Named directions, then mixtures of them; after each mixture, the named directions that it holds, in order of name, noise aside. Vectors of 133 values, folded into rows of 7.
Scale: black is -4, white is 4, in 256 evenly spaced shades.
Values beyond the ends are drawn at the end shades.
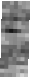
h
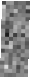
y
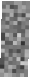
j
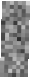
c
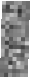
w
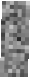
c, w.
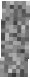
c.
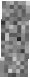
c.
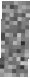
j.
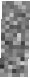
j, w.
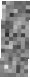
y.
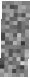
j.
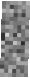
c, j.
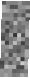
j, y.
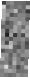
y.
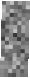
c, y.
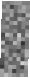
j.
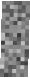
j.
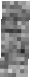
c, h.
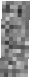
w.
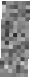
j, y.
